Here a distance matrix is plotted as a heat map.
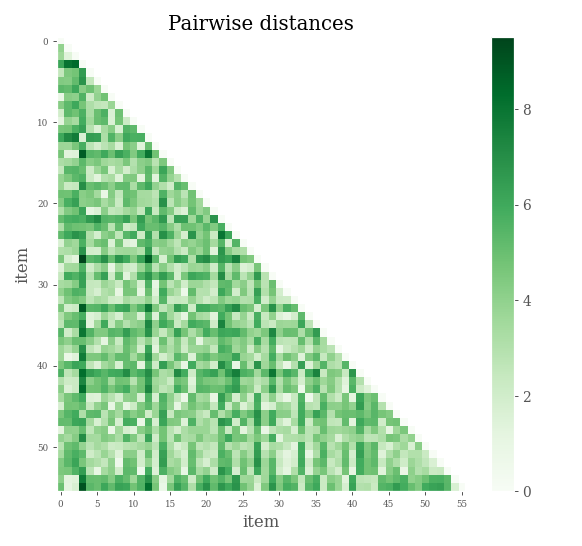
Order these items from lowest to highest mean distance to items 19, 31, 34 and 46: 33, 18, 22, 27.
18, 22, 33, 27
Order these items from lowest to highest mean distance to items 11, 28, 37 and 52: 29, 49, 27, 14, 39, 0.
49, 0, 39, 29, 14, 27
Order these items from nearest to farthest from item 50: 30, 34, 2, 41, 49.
34, 30, 49, 2, 41
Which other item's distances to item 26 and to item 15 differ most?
22
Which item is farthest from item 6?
27
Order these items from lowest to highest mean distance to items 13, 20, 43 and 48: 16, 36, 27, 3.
16, 36, 27, 3
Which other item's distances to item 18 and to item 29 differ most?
41
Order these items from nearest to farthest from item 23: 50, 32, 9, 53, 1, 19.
9, 50, 32, 19, 1, 53
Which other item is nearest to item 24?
40
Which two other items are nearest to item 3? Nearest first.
12, 46
